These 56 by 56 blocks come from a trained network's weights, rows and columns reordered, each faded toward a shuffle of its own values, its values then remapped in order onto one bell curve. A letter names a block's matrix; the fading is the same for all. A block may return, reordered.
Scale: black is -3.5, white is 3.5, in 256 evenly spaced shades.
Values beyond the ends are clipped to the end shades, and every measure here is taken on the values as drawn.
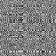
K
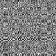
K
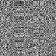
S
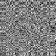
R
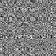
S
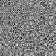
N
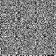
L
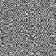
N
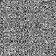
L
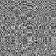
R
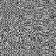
N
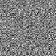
S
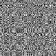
S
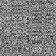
S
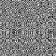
R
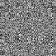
N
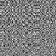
R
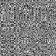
N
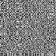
S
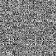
L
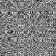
S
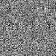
L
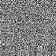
L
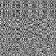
R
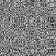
N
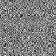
S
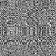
R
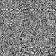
L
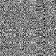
L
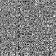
L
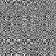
K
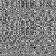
R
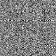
L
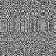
N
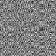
R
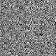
L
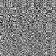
S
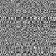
K
